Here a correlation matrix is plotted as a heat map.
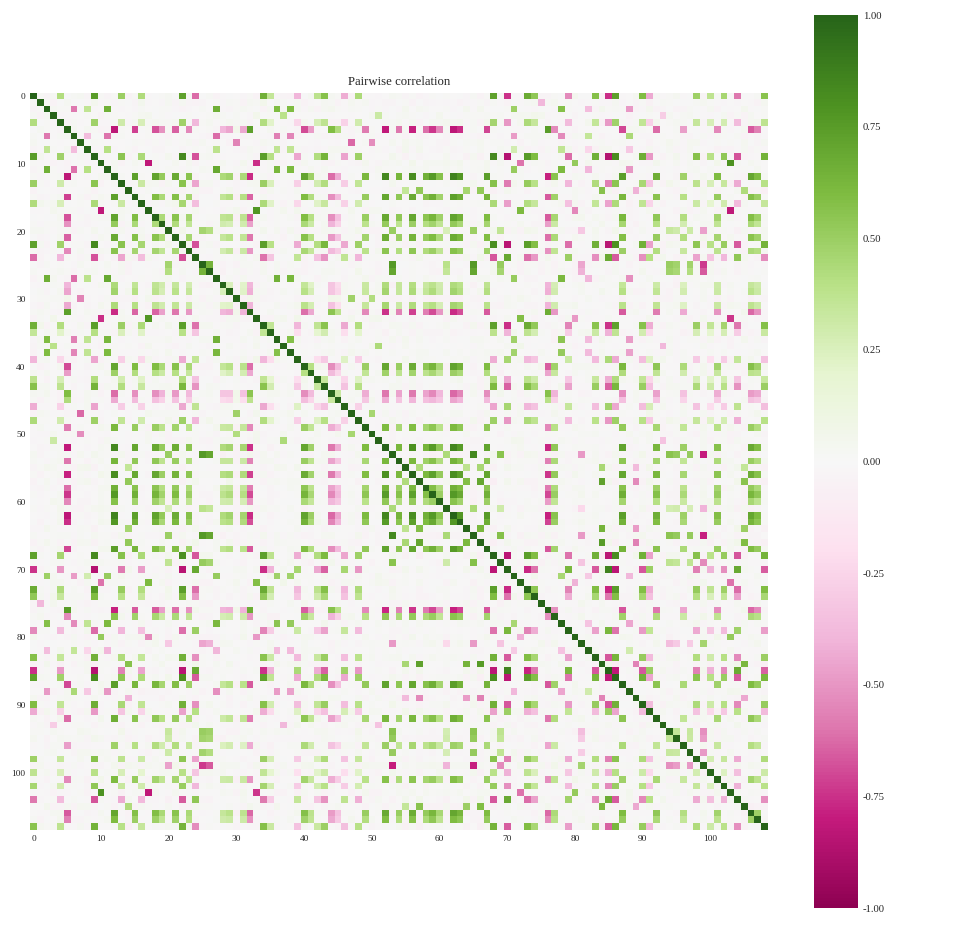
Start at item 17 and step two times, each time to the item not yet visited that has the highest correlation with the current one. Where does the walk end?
72
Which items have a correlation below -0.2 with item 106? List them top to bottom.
5, 32, 44, 45, 76
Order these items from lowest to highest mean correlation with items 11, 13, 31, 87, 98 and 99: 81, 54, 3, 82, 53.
53, 82, 3, 81, 54
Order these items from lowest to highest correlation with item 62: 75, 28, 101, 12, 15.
75, 28, 101, 15, 12
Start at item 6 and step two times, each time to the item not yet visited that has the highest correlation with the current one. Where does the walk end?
82
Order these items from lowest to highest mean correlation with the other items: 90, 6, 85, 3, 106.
85, 6, 3, 90, 106
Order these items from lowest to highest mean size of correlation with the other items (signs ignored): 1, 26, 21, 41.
1, 26, 41, 21
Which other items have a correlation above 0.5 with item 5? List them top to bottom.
32, 44, 76
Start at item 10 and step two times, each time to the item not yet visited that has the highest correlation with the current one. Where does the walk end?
80
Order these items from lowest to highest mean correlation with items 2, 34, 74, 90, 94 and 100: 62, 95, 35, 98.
62, 95, 35, 98
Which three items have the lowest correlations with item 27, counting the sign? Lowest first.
6, 88, 82
